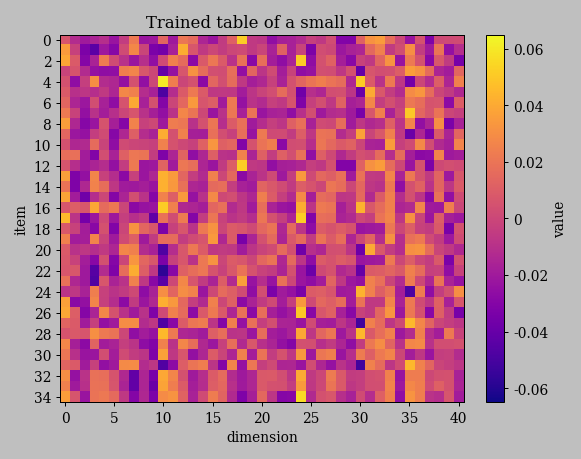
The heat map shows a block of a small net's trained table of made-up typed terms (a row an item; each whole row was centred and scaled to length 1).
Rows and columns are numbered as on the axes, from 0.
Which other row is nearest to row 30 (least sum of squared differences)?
9
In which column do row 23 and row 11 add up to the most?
18
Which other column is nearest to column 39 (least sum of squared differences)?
5
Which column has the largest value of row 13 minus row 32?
7
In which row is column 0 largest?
17
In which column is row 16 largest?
10
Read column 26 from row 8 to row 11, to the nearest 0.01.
0 0.02 0.02 0.01
